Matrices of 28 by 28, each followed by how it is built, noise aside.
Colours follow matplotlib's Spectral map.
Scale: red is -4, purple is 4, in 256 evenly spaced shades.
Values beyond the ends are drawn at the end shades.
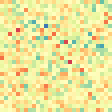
noise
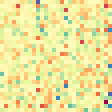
uneven columns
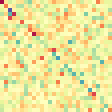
diagonal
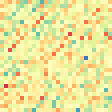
Hankel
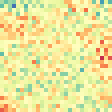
smooth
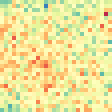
smooth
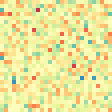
noise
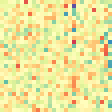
uneven columns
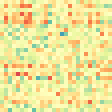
blocks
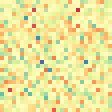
repeating columns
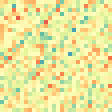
Hankel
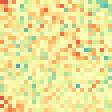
smooth
